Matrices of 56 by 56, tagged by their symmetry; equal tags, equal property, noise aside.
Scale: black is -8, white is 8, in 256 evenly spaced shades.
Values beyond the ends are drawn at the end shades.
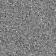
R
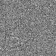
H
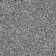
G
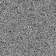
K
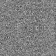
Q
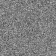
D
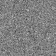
R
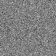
R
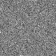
D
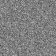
H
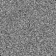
G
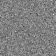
K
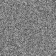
D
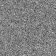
K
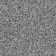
R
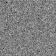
K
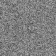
Q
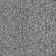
Q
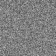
K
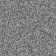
R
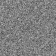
G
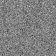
K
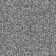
Q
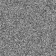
H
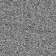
D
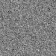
R
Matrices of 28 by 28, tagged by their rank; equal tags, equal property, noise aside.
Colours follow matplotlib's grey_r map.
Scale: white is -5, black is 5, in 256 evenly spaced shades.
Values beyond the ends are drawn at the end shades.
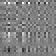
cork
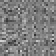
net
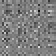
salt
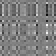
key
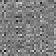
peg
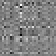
salt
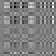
key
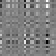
key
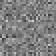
peg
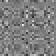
salt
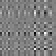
key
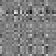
cork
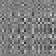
cork
